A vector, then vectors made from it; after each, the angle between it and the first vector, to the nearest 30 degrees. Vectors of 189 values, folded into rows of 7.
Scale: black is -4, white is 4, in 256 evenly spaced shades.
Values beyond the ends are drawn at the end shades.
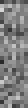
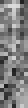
60 degrees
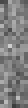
60 degrees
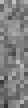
120 degrees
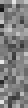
150 degrees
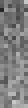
120 degrees
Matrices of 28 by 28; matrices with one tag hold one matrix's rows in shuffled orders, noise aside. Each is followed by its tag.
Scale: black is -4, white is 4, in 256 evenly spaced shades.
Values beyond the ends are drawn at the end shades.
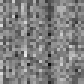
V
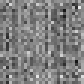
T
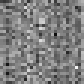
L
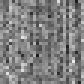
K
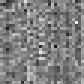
L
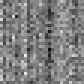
V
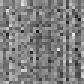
K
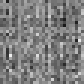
T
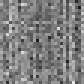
K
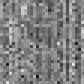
K
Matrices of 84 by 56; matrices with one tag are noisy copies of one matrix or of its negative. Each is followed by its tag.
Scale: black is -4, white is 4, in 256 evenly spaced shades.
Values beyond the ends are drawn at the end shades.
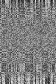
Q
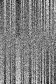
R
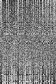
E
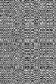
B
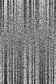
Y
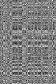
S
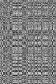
S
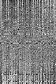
E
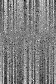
Y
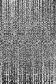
E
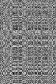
S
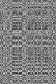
S
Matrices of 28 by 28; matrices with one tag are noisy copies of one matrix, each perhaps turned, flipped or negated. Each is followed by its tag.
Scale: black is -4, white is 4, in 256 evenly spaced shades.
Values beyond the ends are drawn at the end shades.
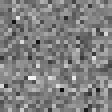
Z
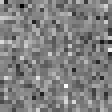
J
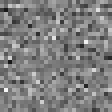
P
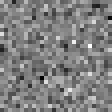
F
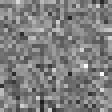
J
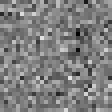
Z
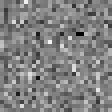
Z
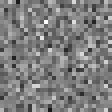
F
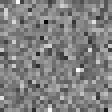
F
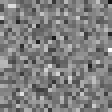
F
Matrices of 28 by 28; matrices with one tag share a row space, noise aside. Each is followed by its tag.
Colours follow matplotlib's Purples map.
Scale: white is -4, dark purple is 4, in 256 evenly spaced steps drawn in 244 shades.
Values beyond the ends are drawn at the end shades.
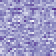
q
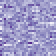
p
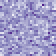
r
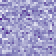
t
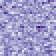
r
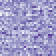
t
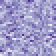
q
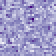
q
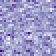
q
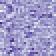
q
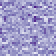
t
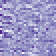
p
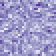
r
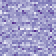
t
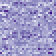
t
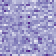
t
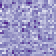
t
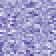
q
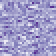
p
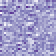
p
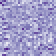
t
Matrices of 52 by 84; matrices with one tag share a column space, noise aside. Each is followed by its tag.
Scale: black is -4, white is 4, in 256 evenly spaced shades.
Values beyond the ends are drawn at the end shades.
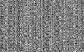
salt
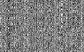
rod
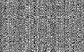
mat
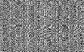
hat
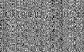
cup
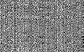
mat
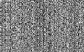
rod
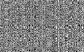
hat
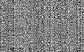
mat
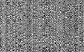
mat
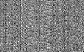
salt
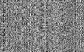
rod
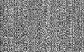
salt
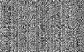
hat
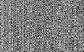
salt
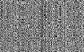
hat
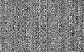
salt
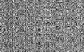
rod
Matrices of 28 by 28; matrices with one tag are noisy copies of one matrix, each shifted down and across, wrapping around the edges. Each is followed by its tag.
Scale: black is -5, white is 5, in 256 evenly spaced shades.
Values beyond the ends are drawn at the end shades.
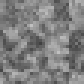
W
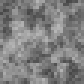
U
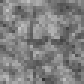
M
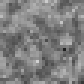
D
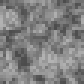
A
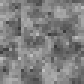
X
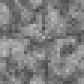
D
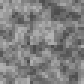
M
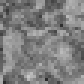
W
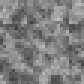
M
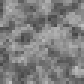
D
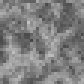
U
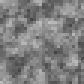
D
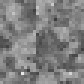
W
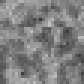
U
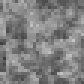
X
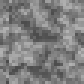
M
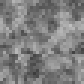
U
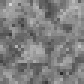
A
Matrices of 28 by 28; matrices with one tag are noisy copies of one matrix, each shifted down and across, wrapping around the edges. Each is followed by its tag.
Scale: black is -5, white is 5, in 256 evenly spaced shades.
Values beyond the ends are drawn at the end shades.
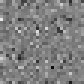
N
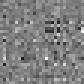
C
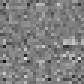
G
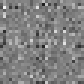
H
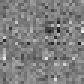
C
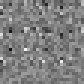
N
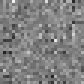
H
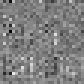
H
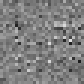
G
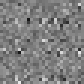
N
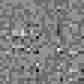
G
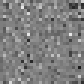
C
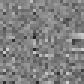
G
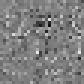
C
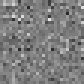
G
